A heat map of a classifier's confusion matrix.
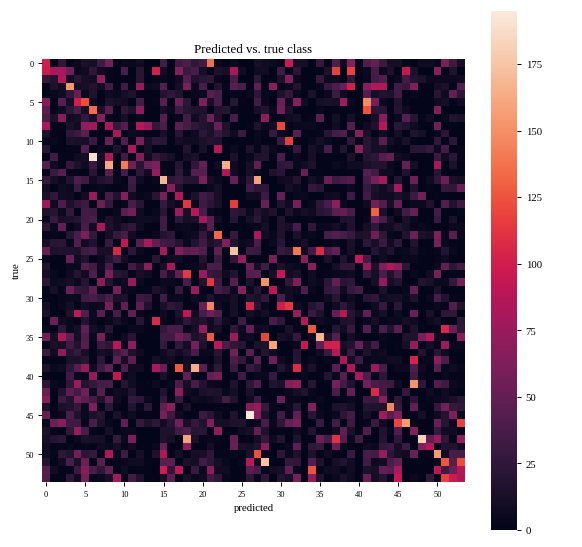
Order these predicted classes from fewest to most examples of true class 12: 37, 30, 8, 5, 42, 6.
37, 5, 42, 30, 8, 6
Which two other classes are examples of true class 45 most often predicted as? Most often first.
26, 43
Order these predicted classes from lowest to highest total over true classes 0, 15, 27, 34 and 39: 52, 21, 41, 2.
2, 52, 41, 21
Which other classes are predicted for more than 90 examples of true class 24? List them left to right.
9, 32, 35
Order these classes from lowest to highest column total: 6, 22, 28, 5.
28, 22, 6, 5
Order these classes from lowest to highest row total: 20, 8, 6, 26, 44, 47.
20, 47, 6, 44, 26, 8
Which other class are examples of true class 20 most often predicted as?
42
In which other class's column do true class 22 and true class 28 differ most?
21
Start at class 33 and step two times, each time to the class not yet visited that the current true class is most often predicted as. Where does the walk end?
23
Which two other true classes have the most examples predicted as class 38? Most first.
32, 5
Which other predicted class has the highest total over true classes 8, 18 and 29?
0
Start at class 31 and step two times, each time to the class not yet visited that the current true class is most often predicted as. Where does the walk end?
7
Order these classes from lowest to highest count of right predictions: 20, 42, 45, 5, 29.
45, 20, 29, 42, 5
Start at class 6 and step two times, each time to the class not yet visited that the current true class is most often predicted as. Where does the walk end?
47
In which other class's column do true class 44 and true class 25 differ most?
40
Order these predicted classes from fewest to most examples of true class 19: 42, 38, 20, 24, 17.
24, 20, 38, 17, 42
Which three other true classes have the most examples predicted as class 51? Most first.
53, 34, 36
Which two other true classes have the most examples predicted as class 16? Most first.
26, 44
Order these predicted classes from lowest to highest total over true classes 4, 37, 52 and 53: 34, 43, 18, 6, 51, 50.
18, 6, 43, 50, 51, 34
